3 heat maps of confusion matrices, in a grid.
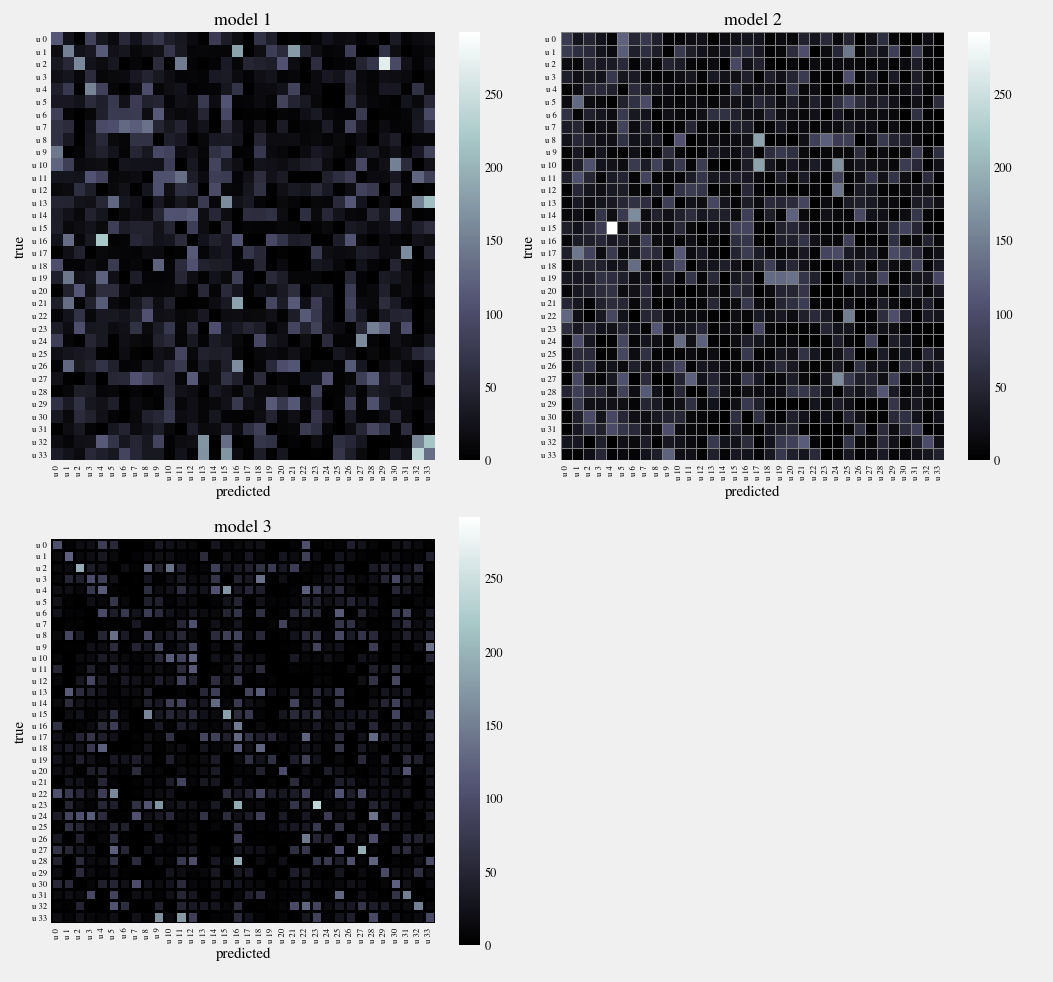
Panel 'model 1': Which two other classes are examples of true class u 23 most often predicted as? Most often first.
u 28, u 29
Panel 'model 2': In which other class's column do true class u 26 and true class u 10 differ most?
u 17
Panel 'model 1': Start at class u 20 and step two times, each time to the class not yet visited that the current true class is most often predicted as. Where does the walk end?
u 29
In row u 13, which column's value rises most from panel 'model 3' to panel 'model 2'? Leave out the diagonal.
u 9
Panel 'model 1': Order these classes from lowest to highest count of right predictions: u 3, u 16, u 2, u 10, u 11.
u 3, u 10, u 16, u 11, u 2
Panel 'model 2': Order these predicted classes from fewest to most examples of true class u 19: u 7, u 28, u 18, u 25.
u 7, u 25, u 28, u 18
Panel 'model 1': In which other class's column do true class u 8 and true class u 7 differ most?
u 6
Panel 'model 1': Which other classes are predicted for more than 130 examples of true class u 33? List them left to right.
u 13, u 15, u 32
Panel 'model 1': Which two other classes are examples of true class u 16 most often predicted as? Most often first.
u 4, u 1
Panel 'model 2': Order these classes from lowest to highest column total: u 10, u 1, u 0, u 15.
u 0, u 15, u 10, u 1
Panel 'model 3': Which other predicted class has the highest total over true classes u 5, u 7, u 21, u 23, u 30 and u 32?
u 16
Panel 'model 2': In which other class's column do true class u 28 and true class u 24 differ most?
u 12
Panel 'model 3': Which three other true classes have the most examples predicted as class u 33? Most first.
u 9, u 28, u 15
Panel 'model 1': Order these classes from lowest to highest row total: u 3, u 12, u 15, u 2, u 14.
u 3, u 15, u 12, u 14, u 2
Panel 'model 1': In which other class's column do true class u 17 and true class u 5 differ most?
u 31
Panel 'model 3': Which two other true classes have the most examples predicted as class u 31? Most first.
u 20, u 6
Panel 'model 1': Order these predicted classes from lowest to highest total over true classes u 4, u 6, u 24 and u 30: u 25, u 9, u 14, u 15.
u 25, u 14, u 15, u 9
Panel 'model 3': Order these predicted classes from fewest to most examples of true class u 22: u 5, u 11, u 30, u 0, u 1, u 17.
u 11, u 30, u 17, u 1, u 0, u 5
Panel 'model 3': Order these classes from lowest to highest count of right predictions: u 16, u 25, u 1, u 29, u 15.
u 25, u 29, u 1, u 16, u 15
